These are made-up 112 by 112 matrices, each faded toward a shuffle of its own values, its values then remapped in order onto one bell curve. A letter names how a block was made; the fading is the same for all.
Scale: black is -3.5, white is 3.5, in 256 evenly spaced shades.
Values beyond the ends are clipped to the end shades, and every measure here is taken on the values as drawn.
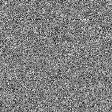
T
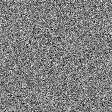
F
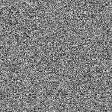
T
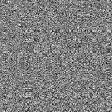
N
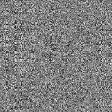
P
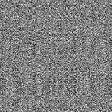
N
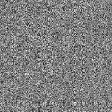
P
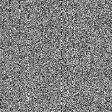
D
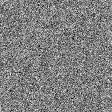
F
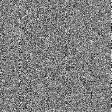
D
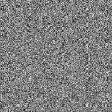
P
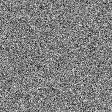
F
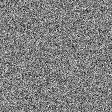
F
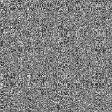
P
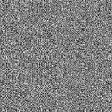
N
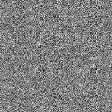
P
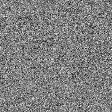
T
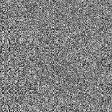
P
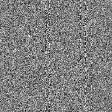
D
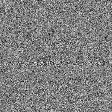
T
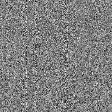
D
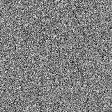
F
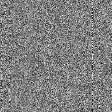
D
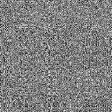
P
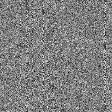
D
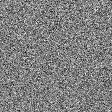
F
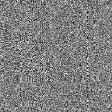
P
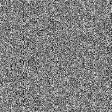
D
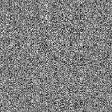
P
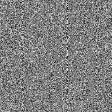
D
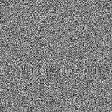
N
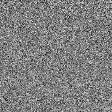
T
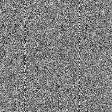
D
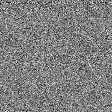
T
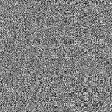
N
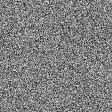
F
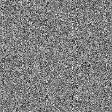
D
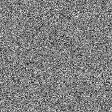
T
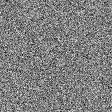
F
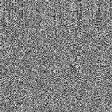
N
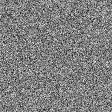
F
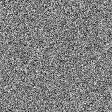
F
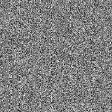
D
